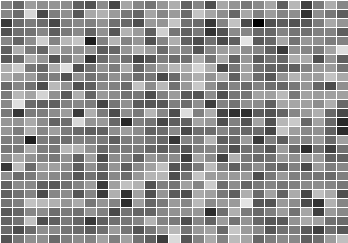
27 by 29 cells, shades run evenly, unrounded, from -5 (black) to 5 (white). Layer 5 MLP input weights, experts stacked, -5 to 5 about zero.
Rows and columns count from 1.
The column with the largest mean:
17
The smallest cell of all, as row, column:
3, 22
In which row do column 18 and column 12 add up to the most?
21
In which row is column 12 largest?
10
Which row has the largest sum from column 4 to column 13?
5
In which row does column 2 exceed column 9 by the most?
12
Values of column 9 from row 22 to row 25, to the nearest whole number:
-3 1 0 -1
